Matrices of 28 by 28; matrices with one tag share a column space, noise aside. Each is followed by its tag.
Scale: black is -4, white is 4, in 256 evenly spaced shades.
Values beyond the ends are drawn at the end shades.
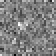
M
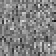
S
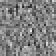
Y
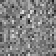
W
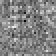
W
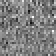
W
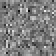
Y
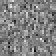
S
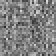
W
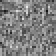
Y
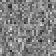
S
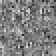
Y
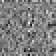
M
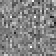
W
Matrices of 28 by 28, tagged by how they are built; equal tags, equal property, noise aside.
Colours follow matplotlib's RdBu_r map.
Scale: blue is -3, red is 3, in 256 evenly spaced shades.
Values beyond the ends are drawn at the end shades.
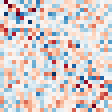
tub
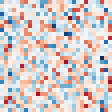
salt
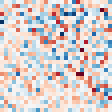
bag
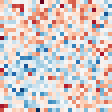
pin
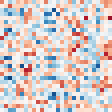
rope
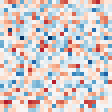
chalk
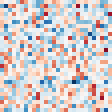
chalk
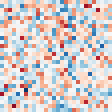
salt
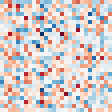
salt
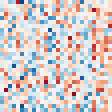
rope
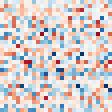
chalk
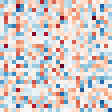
salt
